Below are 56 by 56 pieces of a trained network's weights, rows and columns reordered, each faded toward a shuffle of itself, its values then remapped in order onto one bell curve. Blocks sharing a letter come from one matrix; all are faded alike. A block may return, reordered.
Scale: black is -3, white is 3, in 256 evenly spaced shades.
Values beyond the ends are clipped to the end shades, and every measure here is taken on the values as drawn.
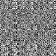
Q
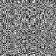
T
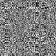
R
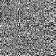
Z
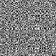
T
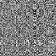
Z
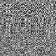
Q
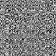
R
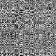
R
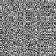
R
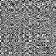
R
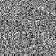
T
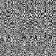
Z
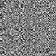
Z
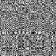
R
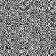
T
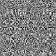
Q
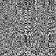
Z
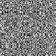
T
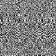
Z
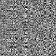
Z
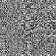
Z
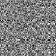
Q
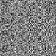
T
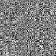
Z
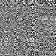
Z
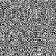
T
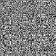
Q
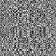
T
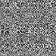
Q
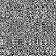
R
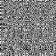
Q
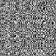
T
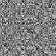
Z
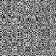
T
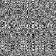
Q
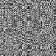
T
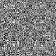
Q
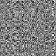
Z
